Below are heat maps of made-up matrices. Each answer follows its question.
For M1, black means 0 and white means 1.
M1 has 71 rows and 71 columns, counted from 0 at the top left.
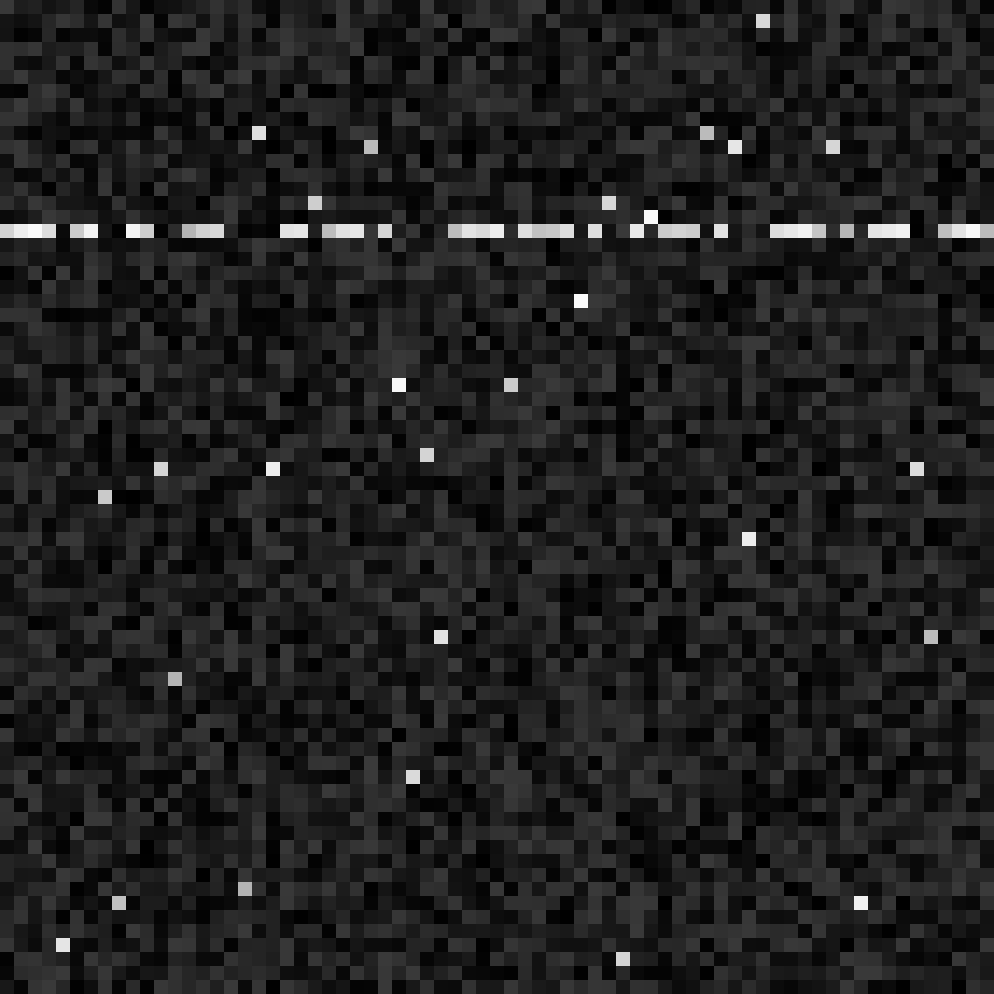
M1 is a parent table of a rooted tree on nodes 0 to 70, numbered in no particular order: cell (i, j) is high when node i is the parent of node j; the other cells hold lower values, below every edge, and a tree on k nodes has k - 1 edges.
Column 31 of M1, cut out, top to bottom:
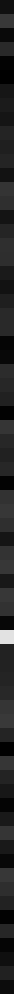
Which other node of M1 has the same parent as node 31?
66
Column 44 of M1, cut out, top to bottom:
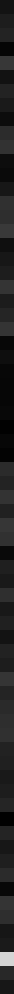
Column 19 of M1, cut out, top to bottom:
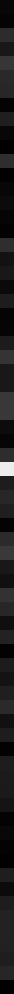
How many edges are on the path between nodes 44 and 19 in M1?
4
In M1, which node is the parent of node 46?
15
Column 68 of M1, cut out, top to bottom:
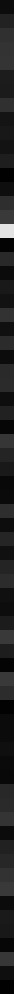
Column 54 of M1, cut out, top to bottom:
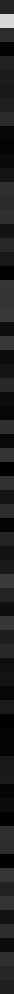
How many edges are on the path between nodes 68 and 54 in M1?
3
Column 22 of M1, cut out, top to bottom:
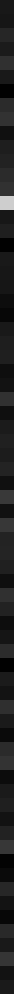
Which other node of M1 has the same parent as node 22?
43
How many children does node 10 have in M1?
3
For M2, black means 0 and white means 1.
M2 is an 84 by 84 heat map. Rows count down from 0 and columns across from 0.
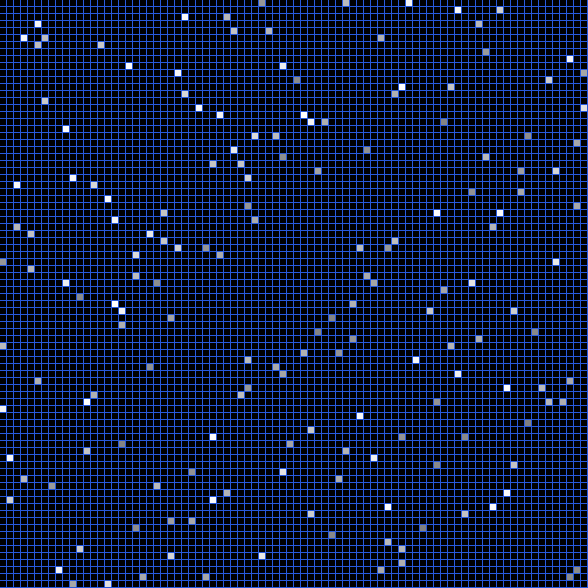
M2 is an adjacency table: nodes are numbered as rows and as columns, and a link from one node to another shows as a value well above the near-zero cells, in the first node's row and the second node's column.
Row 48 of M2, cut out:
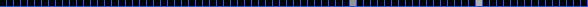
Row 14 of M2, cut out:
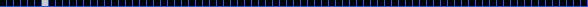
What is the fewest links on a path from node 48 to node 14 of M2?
5
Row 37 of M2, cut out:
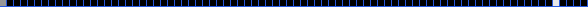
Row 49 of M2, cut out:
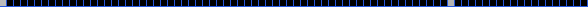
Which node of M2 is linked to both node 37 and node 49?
node 0
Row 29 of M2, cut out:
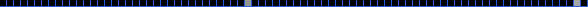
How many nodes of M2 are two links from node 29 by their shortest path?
5
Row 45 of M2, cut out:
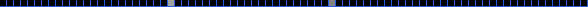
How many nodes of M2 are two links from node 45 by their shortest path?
3
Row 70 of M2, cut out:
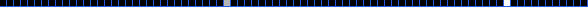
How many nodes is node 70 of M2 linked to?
2
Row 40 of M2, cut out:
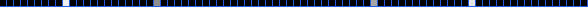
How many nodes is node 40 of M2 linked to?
4
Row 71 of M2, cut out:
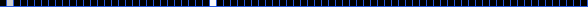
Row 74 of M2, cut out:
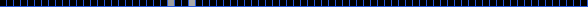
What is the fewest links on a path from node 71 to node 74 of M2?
7
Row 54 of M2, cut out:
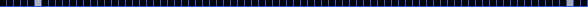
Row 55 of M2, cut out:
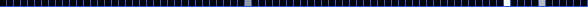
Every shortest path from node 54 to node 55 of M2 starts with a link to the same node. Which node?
node 81
